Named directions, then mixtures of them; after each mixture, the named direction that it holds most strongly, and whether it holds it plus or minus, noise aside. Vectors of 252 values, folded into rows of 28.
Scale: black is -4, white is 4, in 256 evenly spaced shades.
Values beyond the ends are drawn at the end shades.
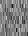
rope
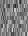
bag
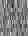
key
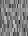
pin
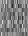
key, plus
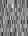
key, minus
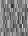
key, plus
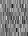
rope, plus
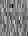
pin, plus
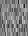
rope, minus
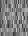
pin, plus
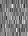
rope, minus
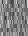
key, plus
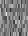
pin, minus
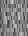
pin, plus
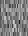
pin, plus
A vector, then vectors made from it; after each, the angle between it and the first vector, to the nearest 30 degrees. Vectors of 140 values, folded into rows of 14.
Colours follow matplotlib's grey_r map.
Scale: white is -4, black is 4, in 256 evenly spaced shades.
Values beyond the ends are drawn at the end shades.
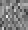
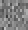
150 degrees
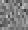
60 degrees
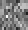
30 degrees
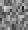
90 degrees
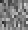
90 degrees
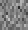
60 degrees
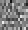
120 degrees
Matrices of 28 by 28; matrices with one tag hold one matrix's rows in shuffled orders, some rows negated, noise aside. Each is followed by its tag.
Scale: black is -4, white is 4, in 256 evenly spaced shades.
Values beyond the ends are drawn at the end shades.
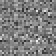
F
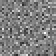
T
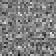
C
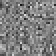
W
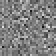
T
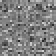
C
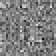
W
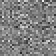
T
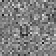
T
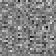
C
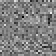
F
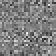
F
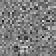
T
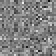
F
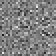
T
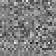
F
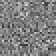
T
